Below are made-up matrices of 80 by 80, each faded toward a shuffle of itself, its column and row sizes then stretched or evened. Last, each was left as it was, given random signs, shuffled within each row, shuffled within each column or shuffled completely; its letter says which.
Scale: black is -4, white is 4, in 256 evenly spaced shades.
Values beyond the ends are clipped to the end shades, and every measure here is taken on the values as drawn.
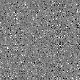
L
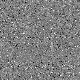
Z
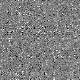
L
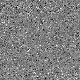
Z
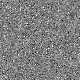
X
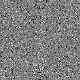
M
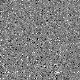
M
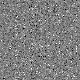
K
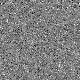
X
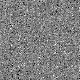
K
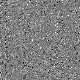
K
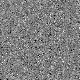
K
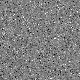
X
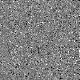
M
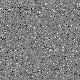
Z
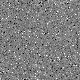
X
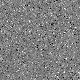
X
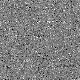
Z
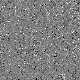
K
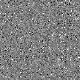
L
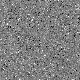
X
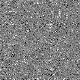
M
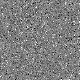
K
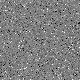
X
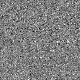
Z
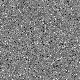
X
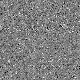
Z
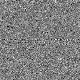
Z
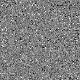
M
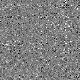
L
